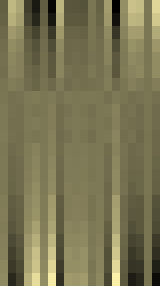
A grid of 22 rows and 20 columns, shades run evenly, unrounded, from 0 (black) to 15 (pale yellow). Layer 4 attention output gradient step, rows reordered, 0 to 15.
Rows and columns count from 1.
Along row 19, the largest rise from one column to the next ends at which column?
15
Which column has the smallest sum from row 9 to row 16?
20
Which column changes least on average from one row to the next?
19
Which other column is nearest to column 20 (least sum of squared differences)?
17
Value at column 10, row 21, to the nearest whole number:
9
